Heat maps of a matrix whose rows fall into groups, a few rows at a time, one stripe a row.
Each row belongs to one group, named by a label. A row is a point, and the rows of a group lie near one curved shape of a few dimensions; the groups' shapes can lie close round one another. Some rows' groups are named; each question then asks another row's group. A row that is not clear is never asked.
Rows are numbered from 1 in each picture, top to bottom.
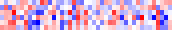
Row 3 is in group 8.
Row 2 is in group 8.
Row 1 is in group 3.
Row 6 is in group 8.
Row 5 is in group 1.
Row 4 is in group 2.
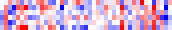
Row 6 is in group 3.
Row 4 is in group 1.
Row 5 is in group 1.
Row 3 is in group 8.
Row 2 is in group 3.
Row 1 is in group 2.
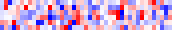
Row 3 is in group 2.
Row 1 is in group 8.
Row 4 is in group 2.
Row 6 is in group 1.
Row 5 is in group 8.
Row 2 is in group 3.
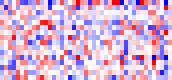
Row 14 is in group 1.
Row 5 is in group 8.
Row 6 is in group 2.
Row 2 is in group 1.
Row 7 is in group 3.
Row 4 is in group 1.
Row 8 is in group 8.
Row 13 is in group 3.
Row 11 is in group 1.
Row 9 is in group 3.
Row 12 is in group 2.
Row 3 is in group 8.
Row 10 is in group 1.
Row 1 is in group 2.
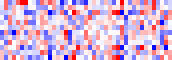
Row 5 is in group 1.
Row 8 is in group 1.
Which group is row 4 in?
1
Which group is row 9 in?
1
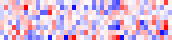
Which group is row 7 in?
1
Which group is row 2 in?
3
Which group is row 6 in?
3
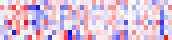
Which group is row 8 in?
1
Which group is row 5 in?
1
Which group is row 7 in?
1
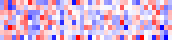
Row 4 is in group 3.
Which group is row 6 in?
1
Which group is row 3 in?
8
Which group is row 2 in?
1
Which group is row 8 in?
2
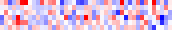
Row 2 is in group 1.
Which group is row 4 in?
1
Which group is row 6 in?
2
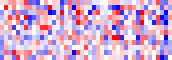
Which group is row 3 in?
2
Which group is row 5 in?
2
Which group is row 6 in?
8
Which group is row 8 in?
2
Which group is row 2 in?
3
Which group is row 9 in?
2
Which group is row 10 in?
1
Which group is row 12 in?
1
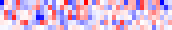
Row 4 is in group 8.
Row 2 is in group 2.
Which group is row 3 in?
8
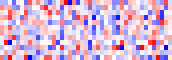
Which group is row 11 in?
8
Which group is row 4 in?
3
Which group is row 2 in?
8
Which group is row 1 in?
1
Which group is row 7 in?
3
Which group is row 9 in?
8
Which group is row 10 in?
2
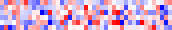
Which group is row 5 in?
2
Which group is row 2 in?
1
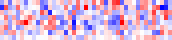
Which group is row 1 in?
2
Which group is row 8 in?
1
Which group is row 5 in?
3
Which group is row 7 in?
2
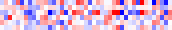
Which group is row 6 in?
2
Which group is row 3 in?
2
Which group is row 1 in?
2
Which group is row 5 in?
8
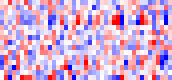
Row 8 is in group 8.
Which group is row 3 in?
2
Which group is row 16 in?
3
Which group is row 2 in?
3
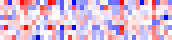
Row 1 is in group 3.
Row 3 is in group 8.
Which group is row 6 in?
3
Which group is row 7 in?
3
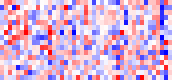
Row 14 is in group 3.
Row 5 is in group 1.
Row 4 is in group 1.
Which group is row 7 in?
3
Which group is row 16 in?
2
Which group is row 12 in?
3
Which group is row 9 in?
1
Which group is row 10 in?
8
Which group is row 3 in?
1
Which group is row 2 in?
1
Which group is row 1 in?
3
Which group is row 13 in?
2
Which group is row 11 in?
2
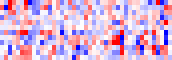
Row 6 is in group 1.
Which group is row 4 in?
1
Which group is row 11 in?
3
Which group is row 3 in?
1
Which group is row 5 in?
3
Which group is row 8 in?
2
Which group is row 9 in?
2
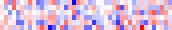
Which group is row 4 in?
8
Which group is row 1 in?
8
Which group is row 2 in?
2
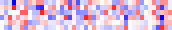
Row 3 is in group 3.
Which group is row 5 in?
1
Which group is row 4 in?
1
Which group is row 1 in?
1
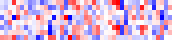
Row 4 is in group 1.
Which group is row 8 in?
8
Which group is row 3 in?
1
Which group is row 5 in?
1
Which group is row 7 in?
2
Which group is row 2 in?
2
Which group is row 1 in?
2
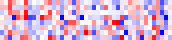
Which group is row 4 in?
3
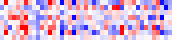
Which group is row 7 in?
3
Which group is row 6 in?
3
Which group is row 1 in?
3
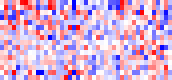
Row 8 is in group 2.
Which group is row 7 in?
2
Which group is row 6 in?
8
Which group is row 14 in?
3
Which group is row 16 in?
1
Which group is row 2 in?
3
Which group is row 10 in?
1
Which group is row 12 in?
3
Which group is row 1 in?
3
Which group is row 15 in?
8
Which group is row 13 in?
8
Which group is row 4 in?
1
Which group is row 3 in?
2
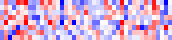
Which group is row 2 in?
3
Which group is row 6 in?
3
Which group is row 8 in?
8
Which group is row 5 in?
3
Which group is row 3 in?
1
